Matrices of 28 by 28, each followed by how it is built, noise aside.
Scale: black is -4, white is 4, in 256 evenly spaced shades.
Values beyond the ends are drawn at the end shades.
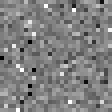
sparse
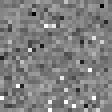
sparse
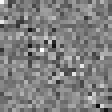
block diagonal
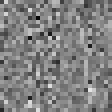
uneven columns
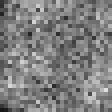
smooth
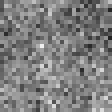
smooth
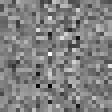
uneven columns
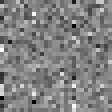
uneven columns
